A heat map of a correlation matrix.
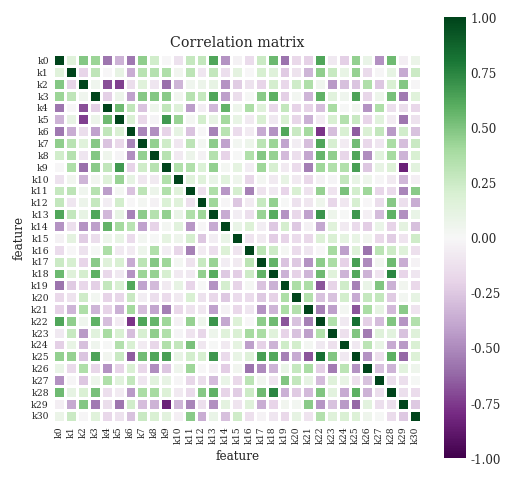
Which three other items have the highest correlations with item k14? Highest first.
k4, k5, k6
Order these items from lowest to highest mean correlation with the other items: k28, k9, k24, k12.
k24, k12, k28, k9
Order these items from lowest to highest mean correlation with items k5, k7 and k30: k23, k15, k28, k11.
k28, k15, k23, k11
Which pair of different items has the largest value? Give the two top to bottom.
k22, k25
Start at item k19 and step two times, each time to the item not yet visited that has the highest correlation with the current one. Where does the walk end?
k21
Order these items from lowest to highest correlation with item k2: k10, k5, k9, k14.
k5, k9, k14, k10
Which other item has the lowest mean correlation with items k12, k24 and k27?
k29
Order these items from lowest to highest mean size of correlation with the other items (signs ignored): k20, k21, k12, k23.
k12, k20, k23, k21
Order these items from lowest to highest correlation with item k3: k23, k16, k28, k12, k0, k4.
k4, k16, k23, k12, k0, k28
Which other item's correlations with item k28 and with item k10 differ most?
k18
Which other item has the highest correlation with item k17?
k25
